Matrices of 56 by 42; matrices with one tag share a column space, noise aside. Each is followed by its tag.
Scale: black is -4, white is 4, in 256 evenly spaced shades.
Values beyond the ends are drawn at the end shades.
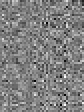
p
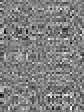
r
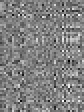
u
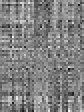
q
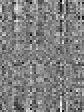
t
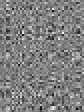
r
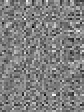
p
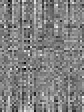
q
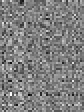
p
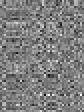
p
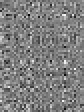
u
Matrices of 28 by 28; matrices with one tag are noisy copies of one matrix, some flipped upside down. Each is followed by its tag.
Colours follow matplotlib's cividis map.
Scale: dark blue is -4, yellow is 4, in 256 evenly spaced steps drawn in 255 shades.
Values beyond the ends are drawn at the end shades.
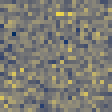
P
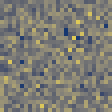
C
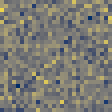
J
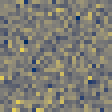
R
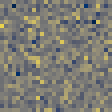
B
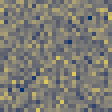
J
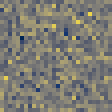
C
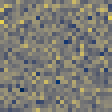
J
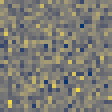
C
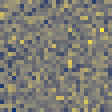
P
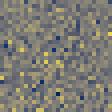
R
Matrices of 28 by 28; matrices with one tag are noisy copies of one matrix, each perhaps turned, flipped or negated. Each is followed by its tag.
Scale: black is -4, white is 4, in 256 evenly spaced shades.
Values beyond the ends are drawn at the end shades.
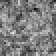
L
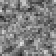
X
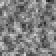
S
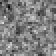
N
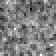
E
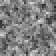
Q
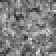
L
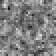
L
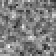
N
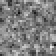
X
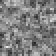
X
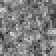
X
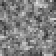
L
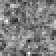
Q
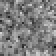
E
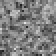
N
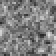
Q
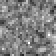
Q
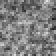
E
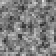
S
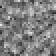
S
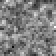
Q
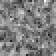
X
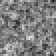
N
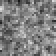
E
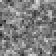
Q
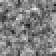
L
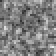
L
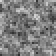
L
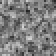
N
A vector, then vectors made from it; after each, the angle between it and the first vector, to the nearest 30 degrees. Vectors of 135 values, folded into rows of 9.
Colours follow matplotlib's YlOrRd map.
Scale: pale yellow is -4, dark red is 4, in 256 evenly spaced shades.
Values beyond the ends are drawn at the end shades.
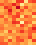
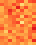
30 degrees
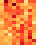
60 degrees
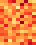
150 degrees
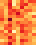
90 degrees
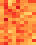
60 degrees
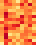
120 degrees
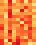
60 degrees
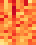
120 degrees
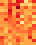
30 degrees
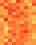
60 degrees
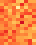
150 degrees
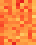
60 degrees
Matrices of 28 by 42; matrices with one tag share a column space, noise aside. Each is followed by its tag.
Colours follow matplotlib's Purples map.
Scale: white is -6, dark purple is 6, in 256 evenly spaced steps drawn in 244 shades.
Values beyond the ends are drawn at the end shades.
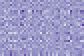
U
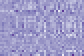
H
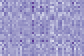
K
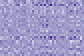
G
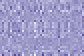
H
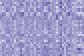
K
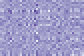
U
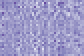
K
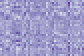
K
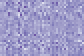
K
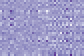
U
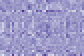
H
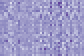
K
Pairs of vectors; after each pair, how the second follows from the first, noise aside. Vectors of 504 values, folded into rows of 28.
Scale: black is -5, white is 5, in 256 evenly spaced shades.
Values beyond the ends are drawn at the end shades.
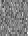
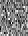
wrapped around, negated, scaled up.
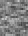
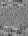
reversed, negated, partly zeroed.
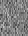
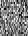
wrapped around, negated, scaled up.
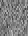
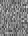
sign-scrambled.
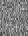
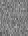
shrunk.
